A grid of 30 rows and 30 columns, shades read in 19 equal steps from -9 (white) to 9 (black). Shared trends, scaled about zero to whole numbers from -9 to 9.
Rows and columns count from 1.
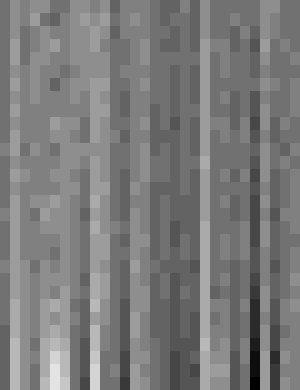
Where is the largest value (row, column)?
30, 26
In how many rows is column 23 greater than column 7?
25
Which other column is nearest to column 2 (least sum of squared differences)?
21
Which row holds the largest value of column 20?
29
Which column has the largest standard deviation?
6
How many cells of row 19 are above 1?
6
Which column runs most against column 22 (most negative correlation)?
11
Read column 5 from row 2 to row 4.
1 -1 -1
